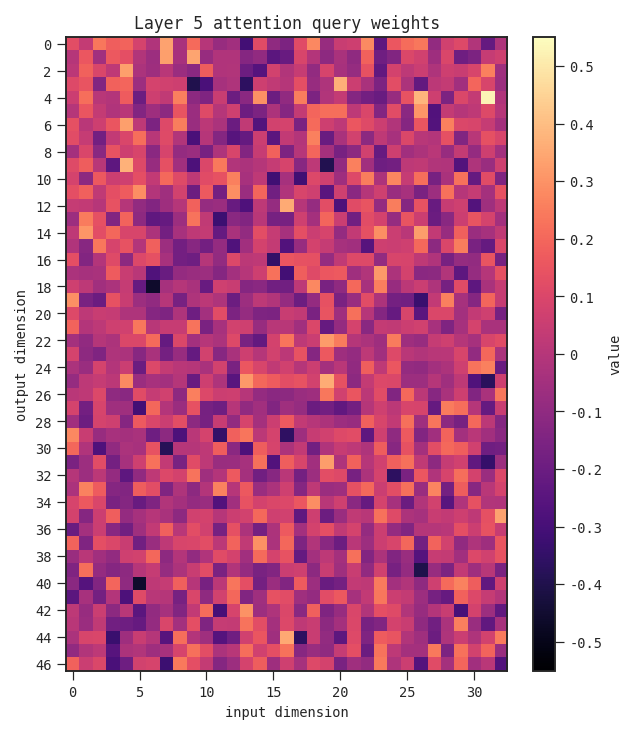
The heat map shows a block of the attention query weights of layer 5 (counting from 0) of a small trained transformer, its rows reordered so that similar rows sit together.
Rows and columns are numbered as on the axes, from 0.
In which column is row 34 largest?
18
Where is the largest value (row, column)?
4, 31
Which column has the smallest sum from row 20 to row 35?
7
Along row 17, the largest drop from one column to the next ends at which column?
16
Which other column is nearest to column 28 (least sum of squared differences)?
0
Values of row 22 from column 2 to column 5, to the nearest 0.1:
0 0 0.1 0.1
